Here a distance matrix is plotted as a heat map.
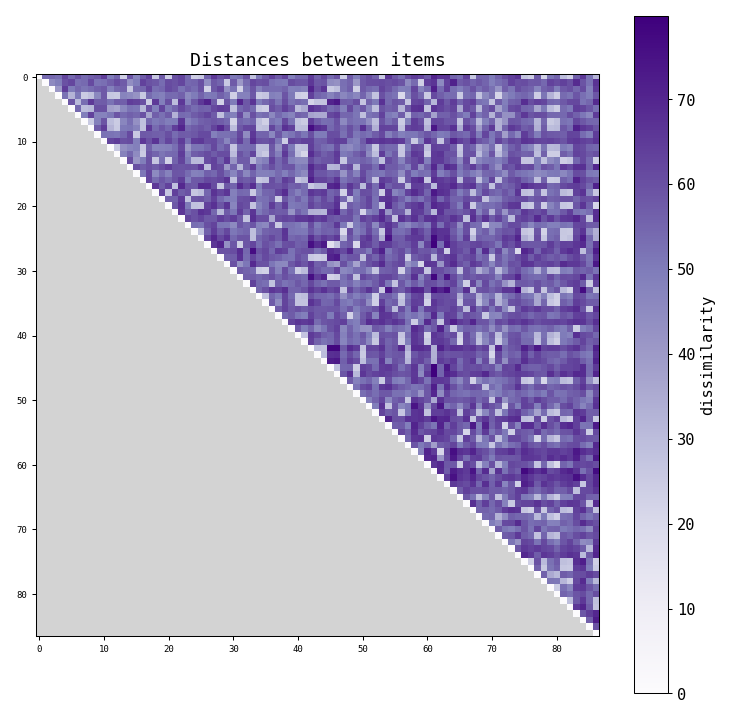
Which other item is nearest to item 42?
4
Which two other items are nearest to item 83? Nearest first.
39, 64
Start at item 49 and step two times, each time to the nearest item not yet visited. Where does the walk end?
45
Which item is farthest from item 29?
86
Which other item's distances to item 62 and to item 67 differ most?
58
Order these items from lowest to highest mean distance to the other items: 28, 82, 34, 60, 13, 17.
34, 13, 60, 82, 28, 17
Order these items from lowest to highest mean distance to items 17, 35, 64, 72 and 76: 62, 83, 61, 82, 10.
82, 83, 61, 10, 62
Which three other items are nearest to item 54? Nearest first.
72, 51, 21
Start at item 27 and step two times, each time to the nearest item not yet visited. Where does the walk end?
63
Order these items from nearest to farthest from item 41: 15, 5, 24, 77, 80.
80, 77, 5, 15, 24
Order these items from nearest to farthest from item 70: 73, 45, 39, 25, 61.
61, 39, 73, 25, 45
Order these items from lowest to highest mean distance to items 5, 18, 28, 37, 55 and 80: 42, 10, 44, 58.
44, 42, 10, 58
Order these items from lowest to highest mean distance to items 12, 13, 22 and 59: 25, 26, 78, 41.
41, 78, 25, 26
